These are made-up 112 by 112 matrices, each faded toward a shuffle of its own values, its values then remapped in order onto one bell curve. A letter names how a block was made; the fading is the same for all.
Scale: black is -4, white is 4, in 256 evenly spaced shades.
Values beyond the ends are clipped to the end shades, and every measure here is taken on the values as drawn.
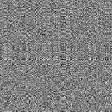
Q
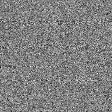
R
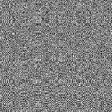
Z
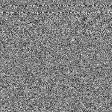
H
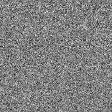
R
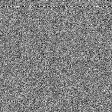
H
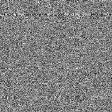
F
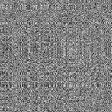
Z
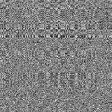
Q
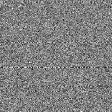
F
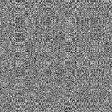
Z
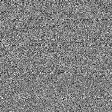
H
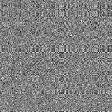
Q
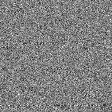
R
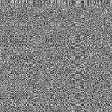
Q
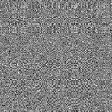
Q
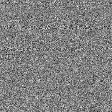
R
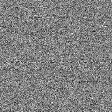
H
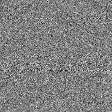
R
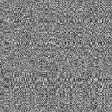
Z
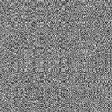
Z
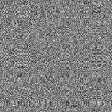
Z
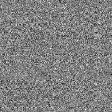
F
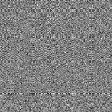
Q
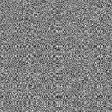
Z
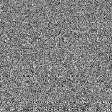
F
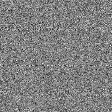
R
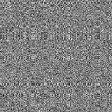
Q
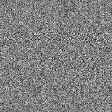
F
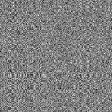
Z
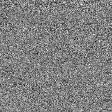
R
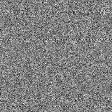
R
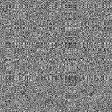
Q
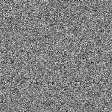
H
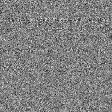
H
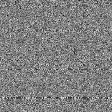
F
